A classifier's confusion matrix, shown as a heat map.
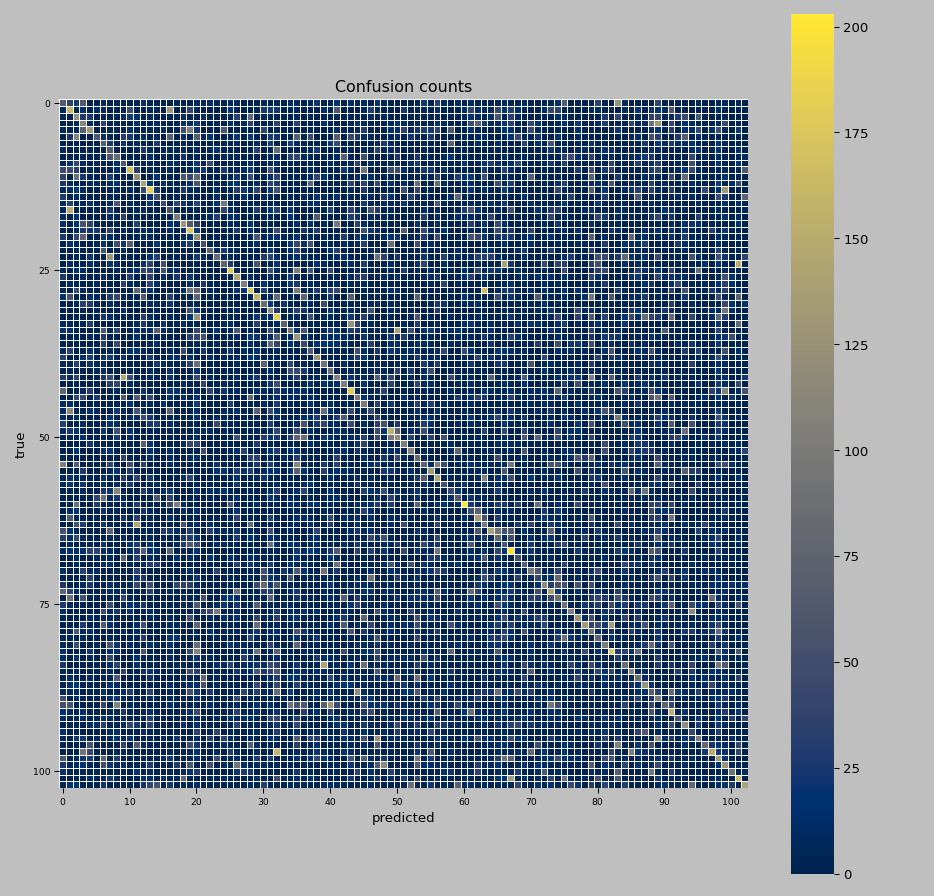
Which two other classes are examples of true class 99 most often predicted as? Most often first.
48, 26
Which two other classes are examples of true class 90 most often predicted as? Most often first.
40, 8
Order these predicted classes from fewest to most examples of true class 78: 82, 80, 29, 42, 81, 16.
16, 81, 80, 42, 29, 82
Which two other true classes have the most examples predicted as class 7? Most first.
23, 64
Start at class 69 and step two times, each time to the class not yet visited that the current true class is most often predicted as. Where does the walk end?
9
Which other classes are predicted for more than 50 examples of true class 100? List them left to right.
72, 83, 88
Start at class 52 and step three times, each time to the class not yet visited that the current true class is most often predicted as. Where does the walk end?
58
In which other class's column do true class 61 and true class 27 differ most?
62
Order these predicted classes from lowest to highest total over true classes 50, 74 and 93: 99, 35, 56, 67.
99, 67, 56, 35
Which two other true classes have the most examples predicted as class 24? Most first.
15, 4
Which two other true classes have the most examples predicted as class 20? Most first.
32, 82
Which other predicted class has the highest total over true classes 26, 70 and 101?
67
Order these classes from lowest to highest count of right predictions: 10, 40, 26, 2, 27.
40, 27, 2, 26, 10
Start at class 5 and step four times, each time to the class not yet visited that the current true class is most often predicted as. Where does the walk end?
11
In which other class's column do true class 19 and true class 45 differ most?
51
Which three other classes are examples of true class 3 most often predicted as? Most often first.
89, 88, 62
